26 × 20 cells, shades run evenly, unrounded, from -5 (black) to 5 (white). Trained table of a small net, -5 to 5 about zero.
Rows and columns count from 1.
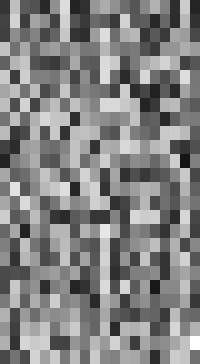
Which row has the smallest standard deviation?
4
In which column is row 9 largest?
5
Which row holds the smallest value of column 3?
17
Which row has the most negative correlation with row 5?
9
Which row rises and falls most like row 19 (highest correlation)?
6
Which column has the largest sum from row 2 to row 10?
11
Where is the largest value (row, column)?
25, 20
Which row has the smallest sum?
2
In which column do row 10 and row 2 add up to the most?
13
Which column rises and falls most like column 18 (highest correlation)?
8
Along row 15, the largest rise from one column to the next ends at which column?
3
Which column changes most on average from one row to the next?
16
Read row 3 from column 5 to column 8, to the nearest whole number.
-2 -1 3 -3
